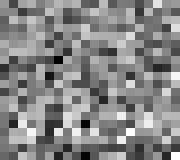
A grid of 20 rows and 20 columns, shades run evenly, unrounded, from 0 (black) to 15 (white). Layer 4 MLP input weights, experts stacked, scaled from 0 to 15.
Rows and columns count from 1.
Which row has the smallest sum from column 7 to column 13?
19
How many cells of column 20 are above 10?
7
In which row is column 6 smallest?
10
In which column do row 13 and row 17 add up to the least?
12
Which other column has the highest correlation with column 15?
11
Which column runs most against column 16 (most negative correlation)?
6
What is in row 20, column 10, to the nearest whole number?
0
